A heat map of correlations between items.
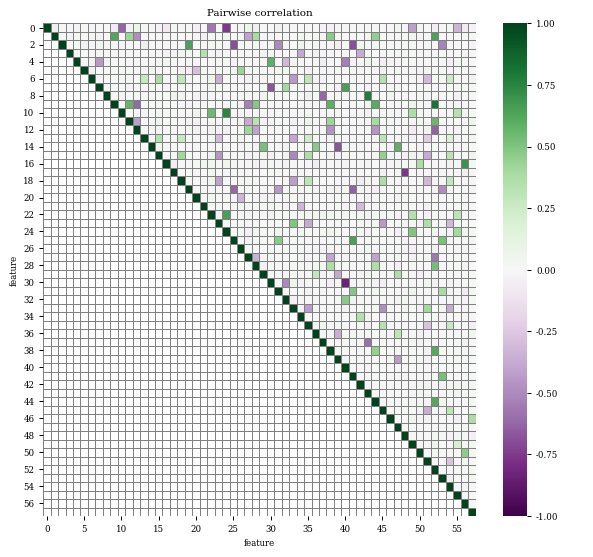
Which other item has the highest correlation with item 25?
41
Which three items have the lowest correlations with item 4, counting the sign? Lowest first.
40, 7, 32
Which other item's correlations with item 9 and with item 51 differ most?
52
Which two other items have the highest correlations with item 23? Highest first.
33, 51
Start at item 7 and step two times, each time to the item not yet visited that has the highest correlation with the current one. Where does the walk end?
32
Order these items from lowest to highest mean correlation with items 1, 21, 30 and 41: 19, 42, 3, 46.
19, 42, 46, 3
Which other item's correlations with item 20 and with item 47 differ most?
14
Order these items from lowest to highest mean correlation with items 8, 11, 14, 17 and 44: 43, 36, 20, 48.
48, 20, 36, 43
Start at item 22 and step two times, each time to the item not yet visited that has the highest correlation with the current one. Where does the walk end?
10
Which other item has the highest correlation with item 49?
24
